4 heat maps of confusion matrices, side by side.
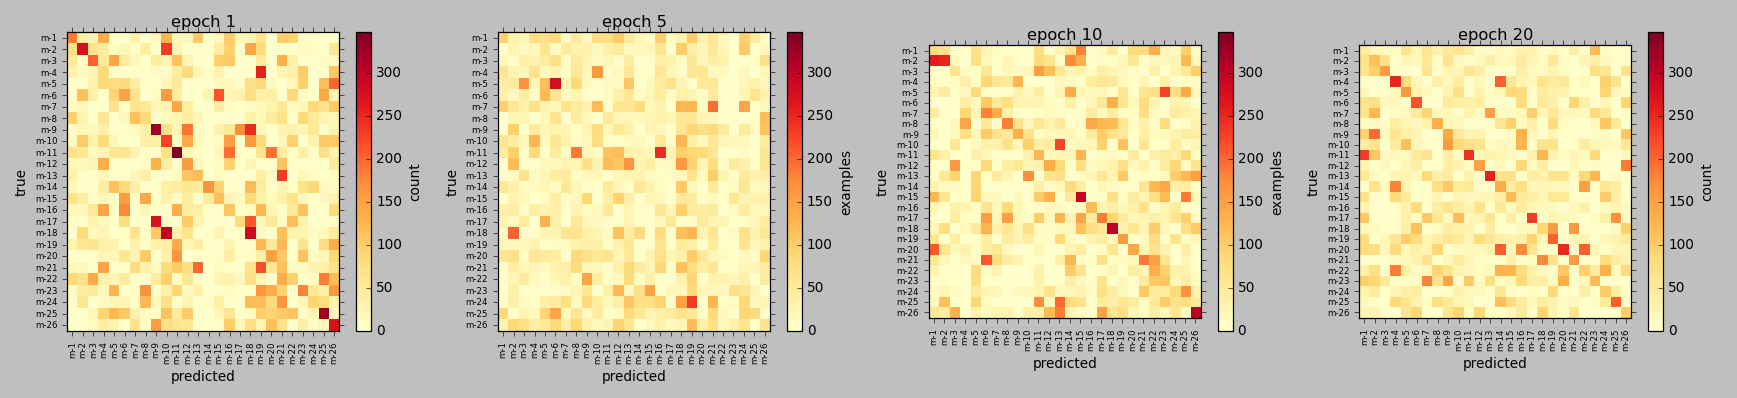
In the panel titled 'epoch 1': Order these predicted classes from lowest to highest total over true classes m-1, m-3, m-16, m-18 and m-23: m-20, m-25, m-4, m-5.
m-25, m-20, m-5, m-4
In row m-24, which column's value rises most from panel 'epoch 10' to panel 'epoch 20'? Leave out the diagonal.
m-19
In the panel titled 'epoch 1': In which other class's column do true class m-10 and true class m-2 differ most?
m-12
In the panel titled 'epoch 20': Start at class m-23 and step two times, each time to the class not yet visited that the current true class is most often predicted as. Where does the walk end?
m-13
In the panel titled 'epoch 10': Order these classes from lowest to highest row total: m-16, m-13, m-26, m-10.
m-16, m-10, m-13, m-26
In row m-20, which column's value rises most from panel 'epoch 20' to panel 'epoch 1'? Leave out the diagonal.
m-11
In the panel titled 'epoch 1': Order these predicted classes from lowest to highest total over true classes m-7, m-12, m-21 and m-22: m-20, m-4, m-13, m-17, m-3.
m-17, m-20, m-3, m-13, m-4
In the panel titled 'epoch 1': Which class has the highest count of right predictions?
m-11
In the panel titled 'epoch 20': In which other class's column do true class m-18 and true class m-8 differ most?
m-21
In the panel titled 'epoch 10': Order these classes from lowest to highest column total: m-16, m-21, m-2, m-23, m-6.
m-16, m-2, m-21, m-23, m-6
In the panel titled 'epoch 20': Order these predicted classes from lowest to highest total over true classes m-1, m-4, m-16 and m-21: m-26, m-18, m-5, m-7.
m-26, m-7, m-5, m-18
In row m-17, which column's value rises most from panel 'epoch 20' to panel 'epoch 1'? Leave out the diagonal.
m-9
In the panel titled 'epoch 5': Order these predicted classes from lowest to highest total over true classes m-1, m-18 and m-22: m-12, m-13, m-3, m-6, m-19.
m-3, m-6, m-13, m-12, m-19
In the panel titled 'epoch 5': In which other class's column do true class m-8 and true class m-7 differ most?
m-21
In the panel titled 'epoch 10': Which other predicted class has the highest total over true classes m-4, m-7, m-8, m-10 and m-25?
m-13
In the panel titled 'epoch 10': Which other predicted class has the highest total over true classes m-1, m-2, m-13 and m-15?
m-25
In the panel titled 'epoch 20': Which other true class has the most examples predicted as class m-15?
m-22
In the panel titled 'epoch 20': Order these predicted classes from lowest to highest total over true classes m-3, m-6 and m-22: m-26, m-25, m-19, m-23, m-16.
m-25, m-19, m-23, m-16, m-26
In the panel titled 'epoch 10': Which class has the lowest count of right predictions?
m-4
